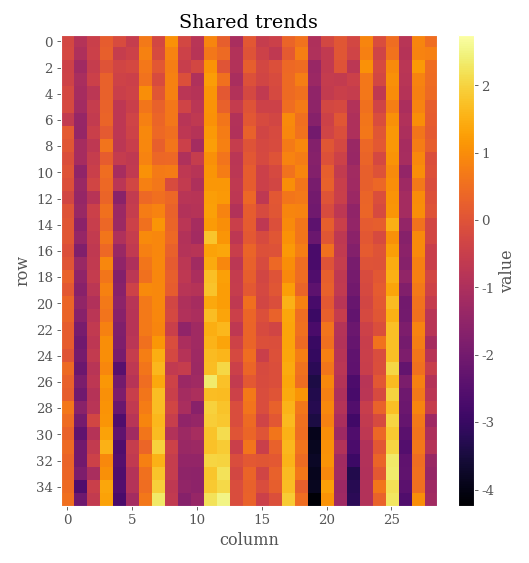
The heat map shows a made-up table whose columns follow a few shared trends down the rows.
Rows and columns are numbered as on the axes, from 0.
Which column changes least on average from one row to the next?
23
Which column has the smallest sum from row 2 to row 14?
19
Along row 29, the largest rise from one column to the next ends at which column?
20
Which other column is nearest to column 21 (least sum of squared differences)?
5
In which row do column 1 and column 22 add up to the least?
34
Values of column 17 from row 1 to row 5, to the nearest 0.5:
0 0.5 0.5 0.5 0.5
